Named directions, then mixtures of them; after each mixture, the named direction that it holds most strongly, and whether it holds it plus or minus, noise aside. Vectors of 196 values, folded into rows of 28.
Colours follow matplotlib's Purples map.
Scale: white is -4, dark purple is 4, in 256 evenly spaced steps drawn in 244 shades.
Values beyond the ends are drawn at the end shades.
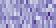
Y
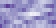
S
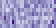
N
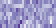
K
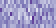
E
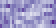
S, plus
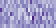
E, plus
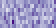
N, plus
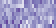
K, plus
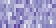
K, plus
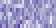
K, plus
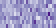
Y, plus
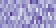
E, plus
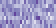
Y, minus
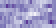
S, plus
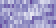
S, plus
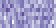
N, minus
